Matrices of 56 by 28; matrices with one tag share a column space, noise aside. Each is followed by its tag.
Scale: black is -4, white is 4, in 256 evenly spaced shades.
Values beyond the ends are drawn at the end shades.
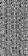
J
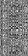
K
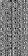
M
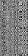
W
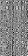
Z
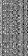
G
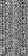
J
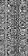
K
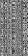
J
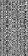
W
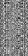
J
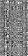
Z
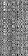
W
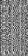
K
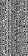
W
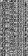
M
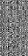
Z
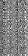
W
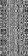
K
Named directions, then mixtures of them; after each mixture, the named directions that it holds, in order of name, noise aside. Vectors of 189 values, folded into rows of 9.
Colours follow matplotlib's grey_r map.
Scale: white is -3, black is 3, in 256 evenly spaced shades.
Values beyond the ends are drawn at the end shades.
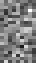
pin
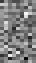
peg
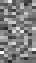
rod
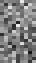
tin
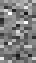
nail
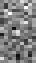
nail, tin.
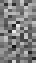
rod, tin.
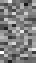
rod.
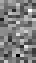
nail, pin.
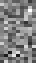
peg, pin.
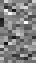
nail, rod.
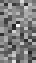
tin.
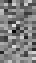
rod, tin.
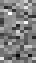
nail.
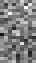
nail, tin.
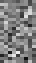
peg, pin.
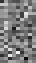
peg.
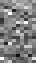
nail.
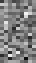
peg.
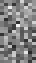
tin.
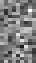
pin.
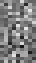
pin, tin.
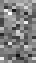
nail.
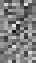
rod, tin.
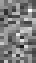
pin.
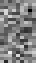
pin.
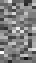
rod.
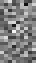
rod, tin.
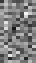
peg.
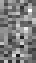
pin, tin.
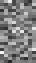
rod.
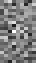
rod, tin.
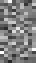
rod.
